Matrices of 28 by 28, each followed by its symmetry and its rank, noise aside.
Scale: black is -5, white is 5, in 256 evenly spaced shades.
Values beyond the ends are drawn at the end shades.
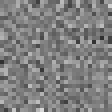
antisymmetric, rank four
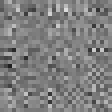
antisymmetric, rank four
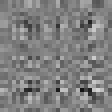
no symmetry, rank two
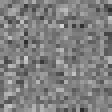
no symmetry, rank four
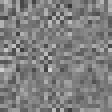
no symmetry, rank three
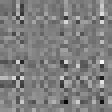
no symmetry, rank two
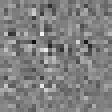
antisymmetric, rank four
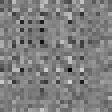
symmetric, rank two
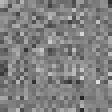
no symmetry, rank four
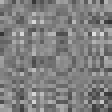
symmetric, rank two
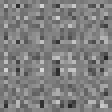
no symmetry, rank two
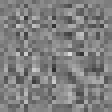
antisymmetric, rank two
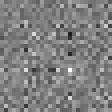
no symmetry, rank four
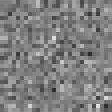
symmetric, rank four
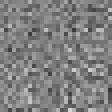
no symmetry, rank four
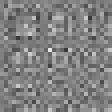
symmetric, rank three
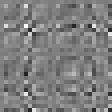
symmetric, rank two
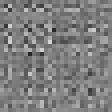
symmetric, rank three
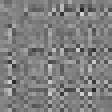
antisymmetric, rank two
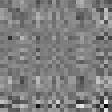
no symmetry, rank two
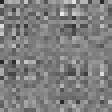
no symmetry, rank three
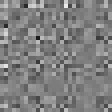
symmetric, rank three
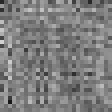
no symmetry, rank four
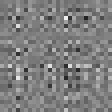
no symmetry, rank two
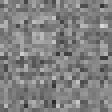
no symmetry, rank four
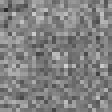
symmetric, rank four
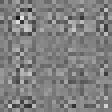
symmetric, rank two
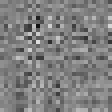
no symmetry, rank three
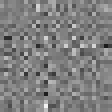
antisymmetric, rank four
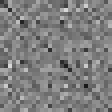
symmetric, rank four
